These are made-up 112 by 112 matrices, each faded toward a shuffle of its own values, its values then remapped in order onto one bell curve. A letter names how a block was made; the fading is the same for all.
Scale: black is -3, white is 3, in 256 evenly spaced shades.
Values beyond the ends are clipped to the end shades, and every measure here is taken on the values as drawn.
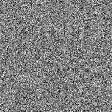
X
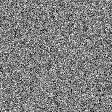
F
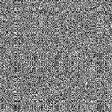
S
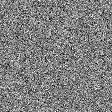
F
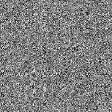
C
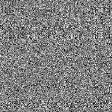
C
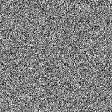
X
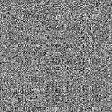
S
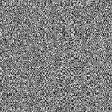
S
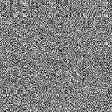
S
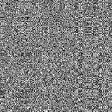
S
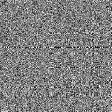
C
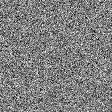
F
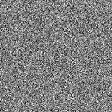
X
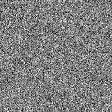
X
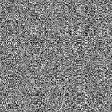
S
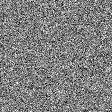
F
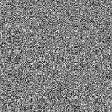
S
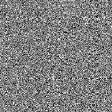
C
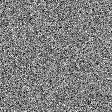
F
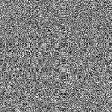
S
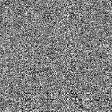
C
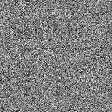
X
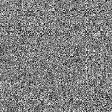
C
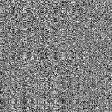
S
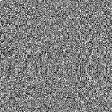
S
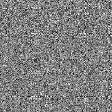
C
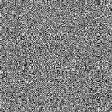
S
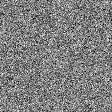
F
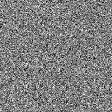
X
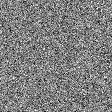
F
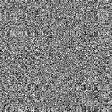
S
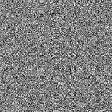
S
